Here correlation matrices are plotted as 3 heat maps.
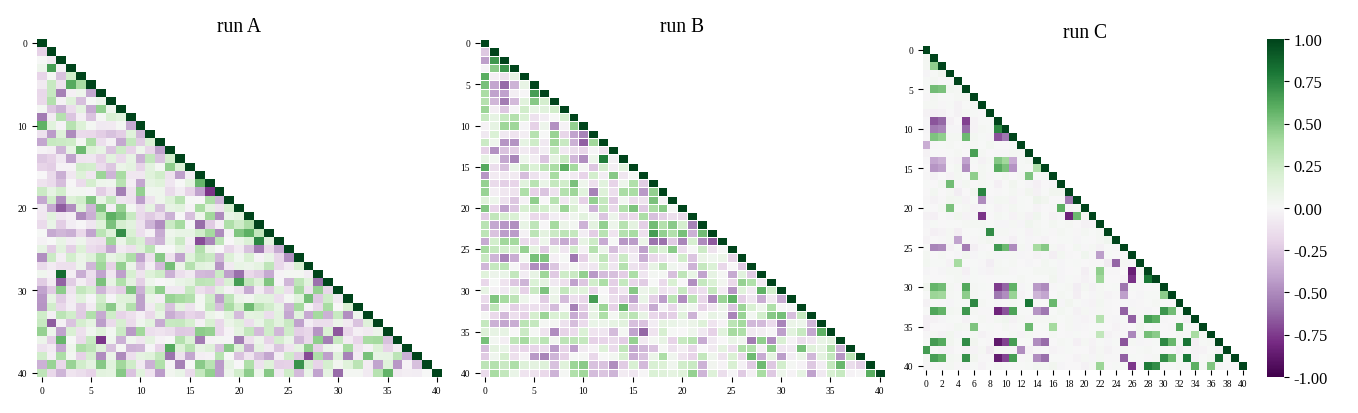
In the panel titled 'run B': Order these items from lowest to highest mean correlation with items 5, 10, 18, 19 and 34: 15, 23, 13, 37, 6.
13, 37, 15, 6, 23
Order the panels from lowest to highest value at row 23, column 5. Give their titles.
run A, run C, run B
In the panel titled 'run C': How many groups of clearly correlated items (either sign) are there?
8
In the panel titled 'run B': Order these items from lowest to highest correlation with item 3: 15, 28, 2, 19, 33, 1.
19, 33, 15, 28, 1, 2
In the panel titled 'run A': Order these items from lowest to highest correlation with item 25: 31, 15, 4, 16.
15, 31, 4, 16
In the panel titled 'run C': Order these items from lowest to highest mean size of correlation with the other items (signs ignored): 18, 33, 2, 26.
18, 26, 2, 33
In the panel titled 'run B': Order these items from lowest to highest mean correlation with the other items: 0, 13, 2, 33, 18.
13, 2, 33, 18, 0
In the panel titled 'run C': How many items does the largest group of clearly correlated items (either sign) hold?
14
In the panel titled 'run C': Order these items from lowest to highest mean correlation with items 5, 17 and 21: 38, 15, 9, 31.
9, 15, 38, 31
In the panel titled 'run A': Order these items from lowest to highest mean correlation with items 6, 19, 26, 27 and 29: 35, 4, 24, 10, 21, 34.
10, 34, 24, 35, 4, 21
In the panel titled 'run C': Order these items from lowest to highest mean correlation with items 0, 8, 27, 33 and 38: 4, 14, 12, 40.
12, 14, 40, 4
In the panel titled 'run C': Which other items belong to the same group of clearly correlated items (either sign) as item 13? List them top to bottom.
6, 16, 32, 35
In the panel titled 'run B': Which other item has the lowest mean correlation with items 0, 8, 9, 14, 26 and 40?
24
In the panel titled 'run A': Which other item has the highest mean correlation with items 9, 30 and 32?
26
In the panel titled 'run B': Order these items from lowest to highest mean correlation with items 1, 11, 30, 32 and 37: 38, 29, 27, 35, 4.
4, 38, 35, 27, 29
